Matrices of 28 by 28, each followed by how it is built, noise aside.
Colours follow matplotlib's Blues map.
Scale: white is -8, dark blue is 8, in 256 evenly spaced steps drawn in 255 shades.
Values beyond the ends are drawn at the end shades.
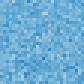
noise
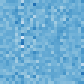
uneven columns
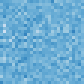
low rank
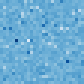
sparse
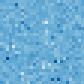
sparse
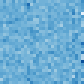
uneven columns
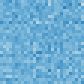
low rank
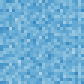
repeating rows
